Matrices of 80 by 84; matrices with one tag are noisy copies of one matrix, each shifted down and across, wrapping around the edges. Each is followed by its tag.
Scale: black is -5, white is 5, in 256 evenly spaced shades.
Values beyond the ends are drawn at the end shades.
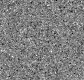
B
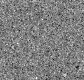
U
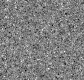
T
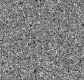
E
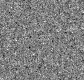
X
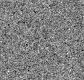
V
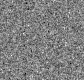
E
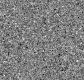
E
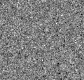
E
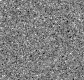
E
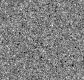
B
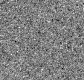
V
